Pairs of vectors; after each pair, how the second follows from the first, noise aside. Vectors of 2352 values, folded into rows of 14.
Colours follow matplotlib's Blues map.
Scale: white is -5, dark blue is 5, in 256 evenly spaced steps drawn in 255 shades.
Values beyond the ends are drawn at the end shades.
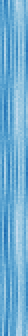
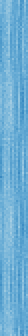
reversed, shrunk.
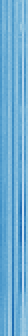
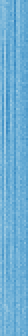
reversed, shrunk.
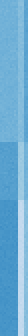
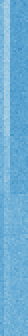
reversed, shrunk.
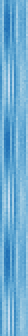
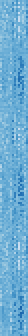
reversed, partly zeroed.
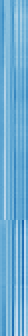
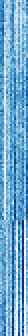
scaled up.
